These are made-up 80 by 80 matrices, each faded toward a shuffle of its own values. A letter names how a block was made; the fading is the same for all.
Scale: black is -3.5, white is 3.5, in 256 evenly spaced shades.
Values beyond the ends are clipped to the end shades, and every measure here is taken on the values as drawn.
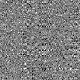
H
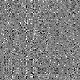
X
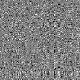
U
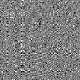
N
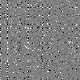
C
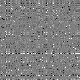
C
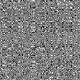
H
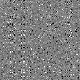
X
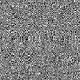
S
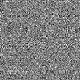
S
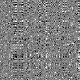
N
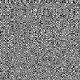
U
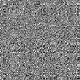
U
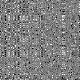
N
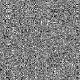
S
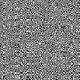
N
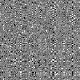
N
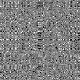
N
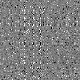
X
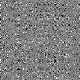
X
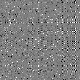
C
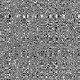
N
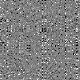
X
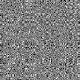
U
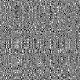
N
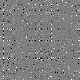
C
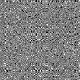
N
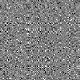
N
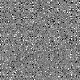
X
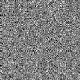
S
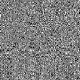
S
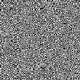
S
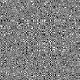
N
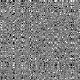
N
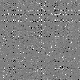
C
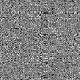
H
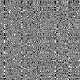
N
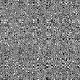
H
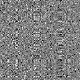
N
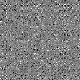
X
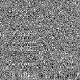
S
